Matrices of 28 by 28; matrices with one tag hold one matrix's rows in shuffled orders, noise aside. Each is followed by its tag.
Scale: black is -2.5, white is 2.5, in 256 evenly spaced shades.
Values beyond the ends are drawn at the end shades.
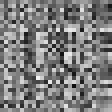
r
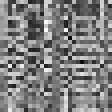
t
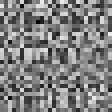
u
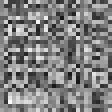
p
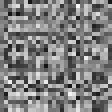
p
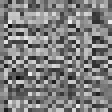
p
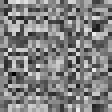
p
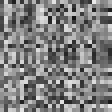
r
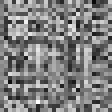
p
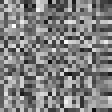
r
